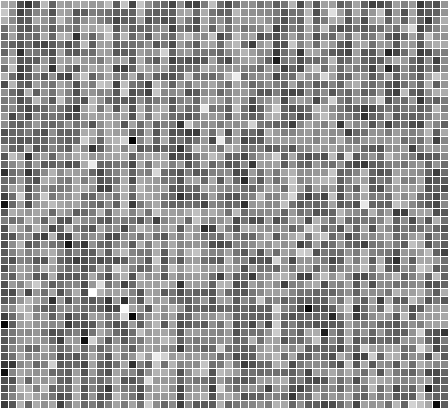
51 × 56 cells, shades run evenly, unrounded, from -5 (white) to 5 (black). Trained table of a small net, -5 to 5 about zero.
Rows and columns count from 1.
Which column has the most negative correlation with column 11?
22
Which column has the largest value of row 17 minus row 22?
20
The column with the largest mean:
1
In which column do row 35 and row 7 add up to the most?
38
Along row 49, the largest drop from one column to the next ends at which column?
28
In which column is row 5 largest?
10
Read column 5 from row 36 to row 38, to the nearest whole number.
-3 -1 -1
